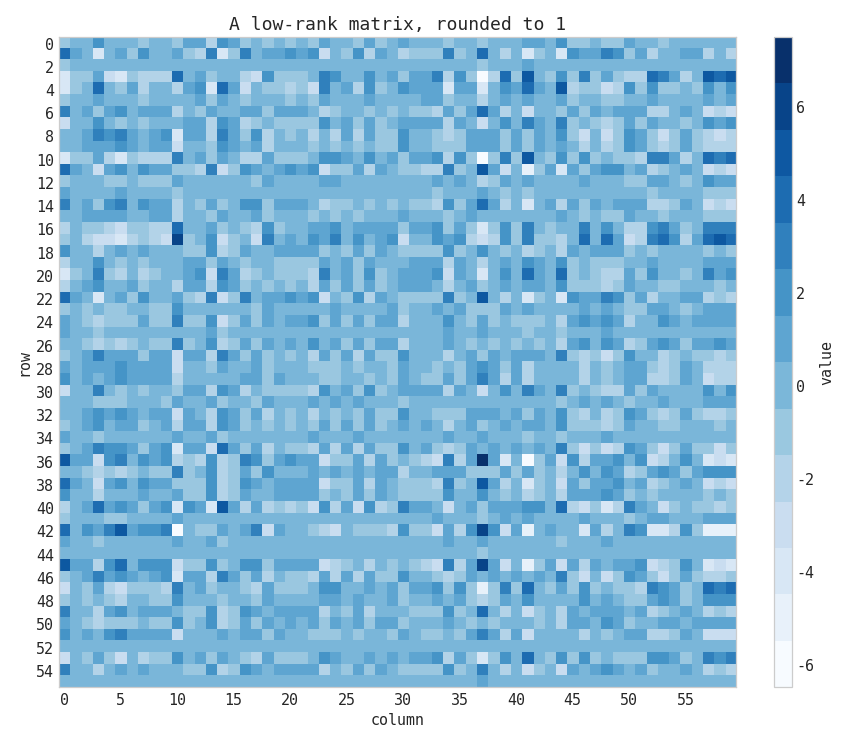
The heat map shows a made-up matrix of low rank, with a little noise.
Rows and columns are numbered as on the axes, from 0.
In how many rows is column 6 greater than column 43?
14
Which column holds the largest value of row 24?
10
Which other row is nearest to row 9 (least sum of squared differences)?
32
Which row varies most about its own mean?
42
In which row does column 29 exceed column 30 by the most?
17
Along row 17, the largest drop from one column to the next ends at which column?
11
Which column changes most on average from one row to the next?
37
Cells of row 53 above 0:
23
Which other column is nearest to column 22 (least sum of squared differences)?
26
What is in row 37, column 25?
0
